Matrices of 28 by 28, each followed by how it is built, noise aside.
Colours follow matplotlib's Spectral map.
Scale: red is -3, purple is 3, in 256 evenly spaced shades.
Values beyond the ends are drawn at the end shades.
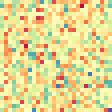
blocks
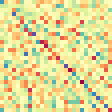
diagonal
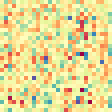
low rank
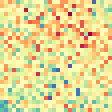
smooth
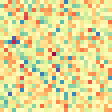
Toeplitz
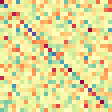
diagonal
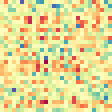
blocks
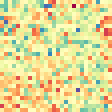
smooth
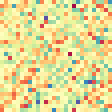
Hankel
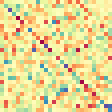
diagonal
